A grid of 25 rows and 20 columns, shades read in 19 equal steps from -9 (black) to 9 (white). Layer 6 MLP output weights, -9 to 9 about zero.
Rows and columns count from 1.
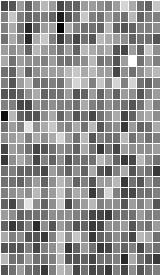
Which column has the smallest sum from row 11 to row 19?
1
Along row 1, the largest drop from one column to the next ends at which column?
8
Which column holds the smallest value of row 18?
12
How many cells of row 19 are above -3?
16
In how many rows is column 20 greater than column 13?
16
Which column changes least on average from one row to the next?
7
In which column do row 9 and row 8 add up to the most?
17
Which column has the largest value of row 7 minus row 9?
10
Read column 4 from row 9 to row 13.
1 -4 -3 7 0
